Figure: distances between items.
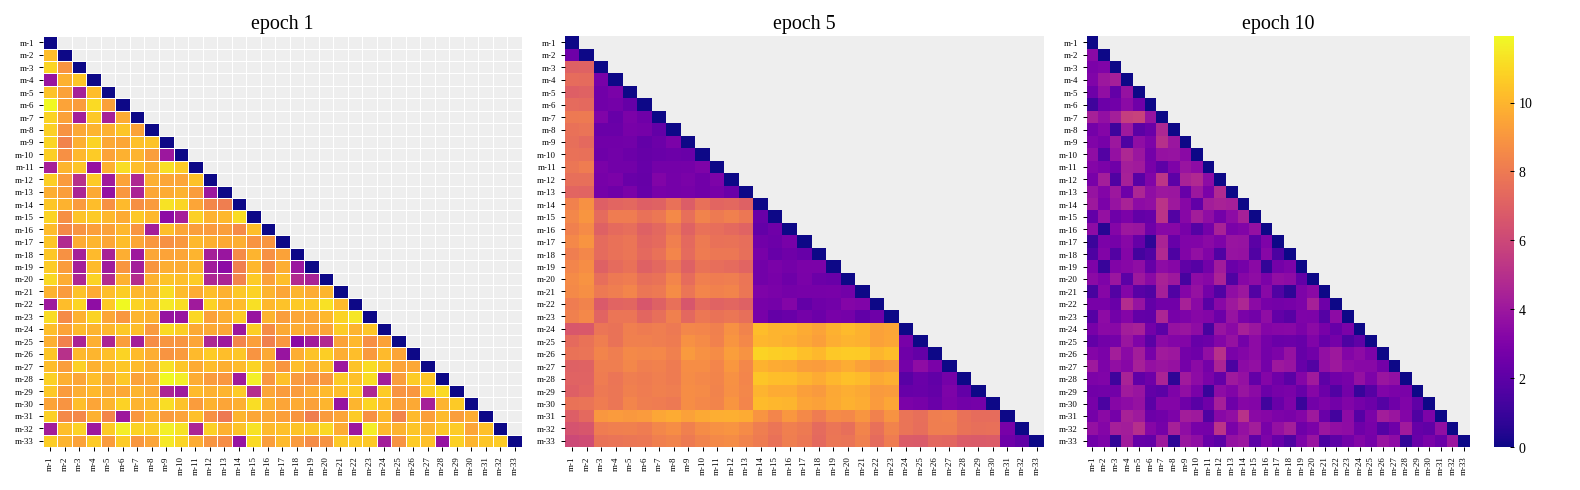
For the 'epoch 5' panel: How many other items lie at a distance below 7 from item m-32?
4
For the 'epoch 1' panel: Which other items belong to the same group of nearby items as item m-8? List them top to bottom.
m-16
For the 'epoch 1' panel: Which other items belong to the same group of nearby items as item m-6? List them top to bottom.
m-31
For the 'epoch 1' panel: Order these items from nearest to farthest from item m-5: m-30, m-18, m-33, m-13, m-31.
m-13, m-18, m-31, m-33, m-30
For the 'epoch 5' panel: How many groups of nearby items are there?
5
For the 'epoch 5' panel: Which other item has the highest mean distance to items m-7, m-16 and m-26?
m-31
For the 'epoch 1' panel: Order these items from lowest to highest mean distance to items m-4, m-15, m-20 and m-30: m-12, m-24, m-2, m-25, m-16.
m-25, m-12, m-2, m-16, m-24
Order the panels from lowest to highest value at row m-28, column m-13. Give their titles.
epoch 10, epoch 5, epoch 1
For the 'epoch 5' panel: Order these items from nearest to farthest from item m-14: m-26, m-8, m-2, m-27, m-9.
m-9, m-8, m-2, m-27, m-26
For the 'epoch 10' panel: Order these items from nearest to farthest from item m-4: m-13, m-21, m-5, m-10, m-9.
m-9, m-13, m-21, m-5, m-10
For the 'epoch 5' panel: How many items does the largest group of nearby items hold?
11
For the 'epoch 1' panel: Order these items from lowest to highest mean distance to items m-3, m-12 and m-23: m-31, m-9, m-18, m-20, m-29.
m-18, m-20, m-9, m-29, m-31
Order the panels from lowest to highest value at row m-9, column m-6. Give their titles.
epoch 5, epoch 10, epoch 1
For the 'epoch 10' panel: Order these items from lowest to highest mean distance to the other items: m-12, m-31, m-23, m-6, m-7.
m-6, m-23, m-31, m-12, m-7
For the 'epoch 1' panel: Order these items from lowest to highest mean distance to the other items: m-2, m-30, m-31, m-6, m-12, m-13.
m-13, m-12, m-2, m-31, m-30, m-6
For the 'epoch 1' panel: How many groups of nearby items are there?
8
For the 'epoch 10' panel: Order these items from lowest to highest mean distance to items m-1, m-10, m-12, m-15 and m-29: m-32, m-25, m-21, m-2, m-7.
m-21, m-25, m-2, m-32, m-7
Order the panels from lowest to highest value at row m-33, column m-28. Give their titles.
epoch 10, epoch 1, epoch 5
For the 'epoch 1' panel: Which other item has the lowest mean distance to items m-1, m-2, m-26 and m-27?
m-17
